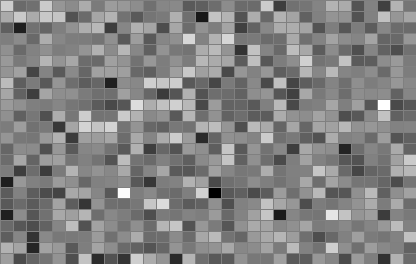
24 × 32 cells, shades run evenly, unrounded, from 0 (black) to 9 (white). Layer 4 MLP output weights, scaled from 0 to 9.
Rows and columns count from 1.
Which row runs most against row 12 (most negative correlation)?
8
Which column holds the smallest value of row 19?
7
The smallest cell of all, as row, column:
18, 17
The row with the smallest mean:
24
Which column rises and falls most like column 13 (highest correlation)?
12
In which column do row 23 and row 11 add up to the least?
3
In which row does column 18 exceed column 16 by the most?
2
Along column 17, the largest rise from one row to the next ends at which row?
19
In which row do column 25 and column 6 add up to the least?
13
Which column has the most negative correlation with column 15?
31
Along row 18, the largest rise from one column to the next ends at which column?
10
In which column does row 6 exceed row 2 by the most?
16
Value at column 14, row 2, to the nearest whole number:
6
